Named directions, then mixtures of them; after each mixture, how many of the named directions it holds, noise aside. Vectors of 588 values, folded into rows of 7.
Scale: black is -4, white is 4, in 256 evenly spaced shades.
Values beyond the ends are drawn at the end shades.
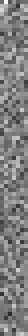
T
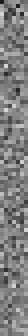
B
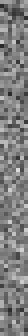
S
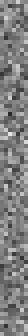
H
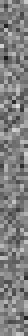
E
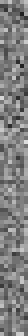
three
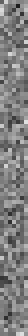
four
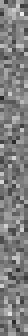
three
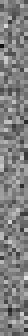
two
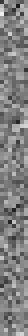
three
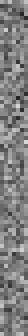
three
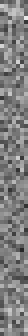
one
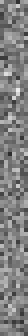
three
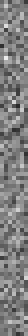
one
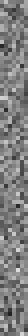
two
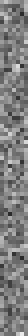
four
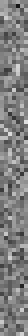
two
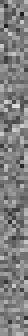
two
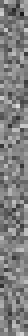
four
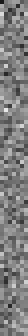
one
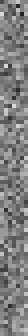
two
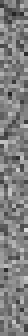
three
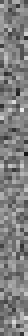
two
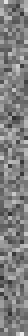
four
